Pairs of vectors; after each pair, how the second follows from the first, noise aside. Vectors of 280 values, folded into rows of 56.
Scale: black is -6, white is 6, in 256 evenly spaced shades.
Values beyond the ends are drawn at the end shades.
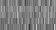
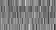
negated.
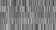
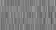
wrapped around, shrunk.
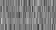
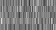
copied.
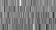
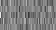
shuffled.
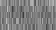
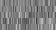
wrapped around, negated.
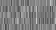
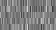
wrapped around.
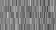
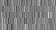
reversed, partly zeroed.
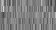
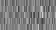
wrapped around.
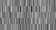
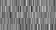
copied.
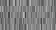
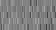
reversed, partly zeroed.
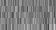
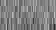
negated.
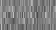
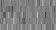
negated, partly zeroed.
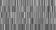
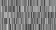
wrapped around, negated.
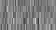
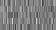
shuffled.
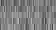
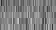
copied.
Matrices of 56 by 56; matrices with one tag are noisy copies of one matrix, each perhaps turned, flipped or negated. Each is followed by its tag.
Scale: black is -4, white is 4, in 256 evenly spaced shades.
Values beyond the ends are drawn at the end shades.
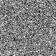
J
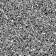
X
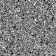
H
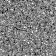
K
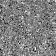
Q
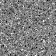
X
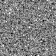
X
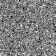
J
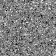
J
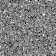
X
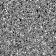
H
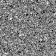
H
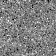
Q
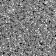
X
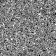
J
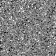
Q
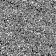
Q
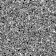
K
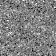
Q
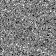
Q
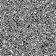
X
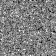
K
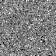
X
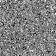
J
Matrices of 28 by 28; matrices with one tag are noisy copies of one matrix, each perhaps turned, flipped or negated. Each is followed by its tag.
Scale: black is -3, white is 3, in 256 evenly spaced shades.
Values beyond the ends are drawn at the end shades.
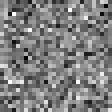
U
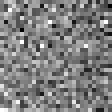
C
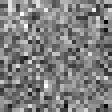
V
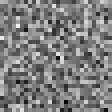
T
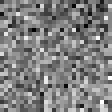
V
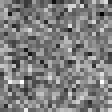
U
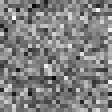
U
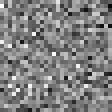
T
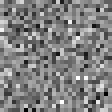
T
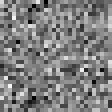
U
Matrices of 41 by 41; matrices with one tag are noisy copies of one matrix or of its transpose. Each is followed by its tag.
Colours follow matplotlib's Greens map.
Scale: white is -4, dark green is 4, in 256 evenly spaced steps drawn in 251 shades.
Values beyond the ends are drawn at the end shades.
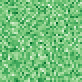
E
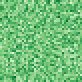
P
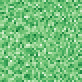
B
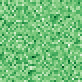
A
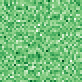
A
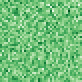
E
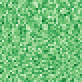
B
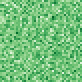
A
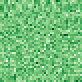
P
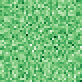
P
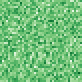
E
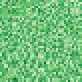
E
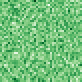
E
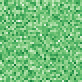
A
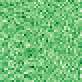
B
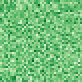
P
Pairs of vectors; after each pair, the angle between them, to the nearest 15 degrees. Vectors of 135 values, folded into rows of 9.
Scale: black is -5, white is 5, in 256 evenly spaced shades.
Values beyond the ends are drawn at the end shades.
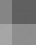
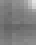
120 degrees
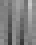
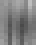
45 degrees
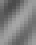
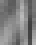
60 degrees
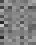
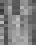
105 degrees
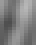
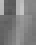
45 degrees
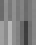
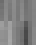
15 degrees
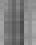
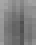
45 degrees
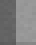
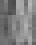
45 degrees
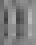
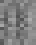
45 degrees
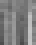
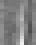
135 degrees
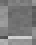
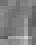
45 degrees
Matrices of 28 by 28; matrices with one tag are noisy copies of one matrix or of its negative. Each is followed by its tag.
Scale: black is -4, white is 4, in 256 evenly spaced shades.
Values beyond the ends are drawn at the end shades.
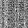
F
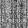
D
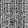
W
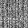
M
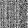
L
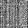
L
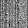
L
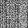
L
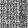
L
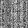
D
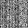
L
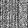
L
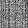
W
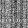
D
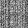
W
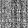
D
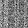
F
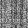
D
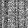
F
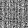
M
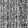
L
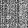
L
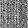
L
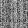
D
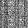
F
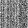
L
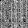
D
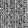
W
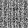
M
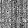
D
